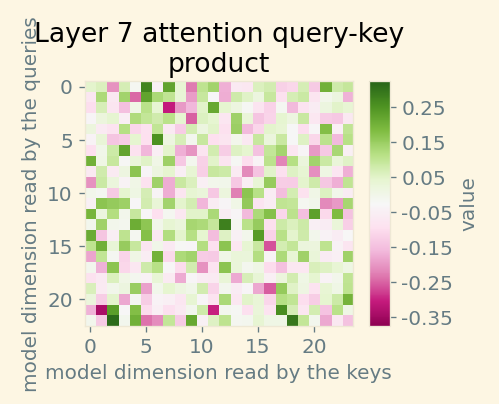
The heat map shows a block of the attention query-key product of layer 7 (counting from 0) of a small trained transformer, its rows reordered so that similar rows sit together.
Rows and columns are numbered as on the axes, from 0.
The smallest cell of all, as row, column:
21, 1
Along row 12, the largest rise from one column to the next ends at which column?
20
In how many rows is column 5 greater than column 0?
13
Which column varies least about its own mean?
19
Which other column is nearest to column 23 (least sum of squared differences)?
6
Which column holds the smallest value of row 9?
0
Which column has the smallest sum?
8
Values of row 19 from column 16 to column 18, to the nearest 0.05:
-0.25 0.15 0.05
